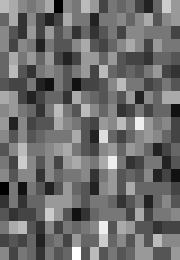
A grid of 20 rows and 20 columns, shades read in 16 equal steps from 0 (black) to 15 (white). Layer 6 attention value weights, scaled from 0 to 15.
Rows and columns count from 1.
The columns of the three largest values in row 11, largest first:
12, 9, 17
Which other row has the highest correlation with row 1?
5
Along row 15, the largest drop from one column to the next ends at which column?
3
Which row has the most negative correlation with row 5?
10
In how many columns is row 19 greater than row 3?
10
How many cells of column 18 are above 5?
14
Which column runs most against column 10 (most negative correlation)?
16
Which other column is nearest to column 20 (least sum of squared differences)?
19
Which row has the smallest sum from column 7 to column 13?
7
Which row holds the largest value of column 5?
1
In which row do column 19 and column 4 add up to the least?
6
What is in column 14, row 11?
4
